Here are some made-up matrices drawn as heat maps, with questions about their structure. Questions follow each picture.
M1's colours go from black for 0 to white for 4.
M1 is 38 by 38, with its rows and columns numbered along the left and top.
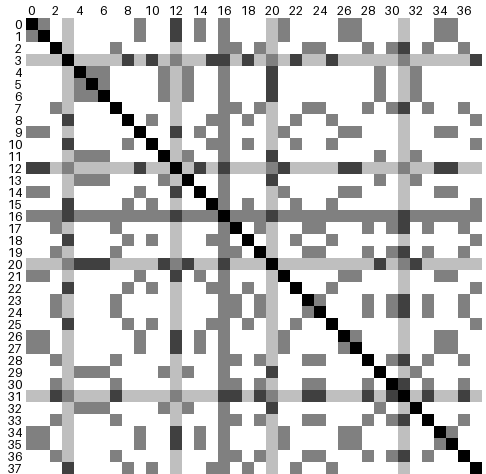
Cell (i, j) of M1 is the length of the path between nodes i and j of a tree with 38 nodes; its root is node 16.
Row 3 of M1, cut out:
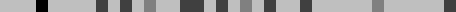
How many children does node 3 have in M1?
7
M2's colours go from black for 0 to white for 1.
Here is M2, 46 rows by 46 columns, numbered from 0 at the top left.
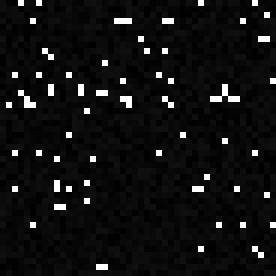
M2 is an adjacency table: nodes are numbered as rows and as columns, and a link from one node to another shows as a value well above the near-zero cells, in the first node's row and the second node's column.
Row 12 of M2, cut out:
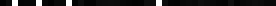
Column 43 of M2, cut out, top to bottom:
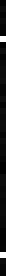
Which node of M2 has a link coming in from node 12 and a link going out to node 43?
node 6
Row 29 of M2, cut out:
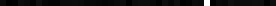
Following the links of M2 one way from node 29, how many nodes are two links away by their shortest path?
2
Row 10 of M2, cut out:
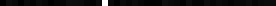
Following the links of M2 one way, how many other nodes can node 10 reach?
6
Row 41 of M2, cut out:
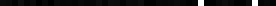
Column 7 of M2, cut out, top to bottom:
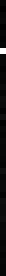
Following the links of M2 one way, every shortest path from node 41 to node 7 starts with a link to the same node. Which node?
node 33
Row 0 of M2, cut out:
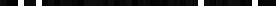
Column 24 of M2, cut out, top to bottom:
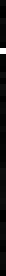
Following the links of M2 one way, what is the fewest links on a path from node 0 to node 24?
4
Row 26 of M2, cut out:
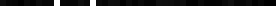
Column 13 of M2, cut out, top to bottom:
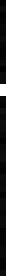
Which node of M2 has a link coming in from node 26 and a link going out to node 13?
node 15
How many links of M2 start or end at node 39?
2
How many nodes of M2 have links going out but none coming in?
8
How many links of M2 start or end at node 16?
10
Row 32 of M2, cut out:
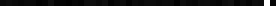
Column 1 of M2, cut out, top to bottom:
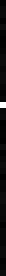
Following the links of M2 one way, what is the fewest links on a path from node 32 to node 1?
3
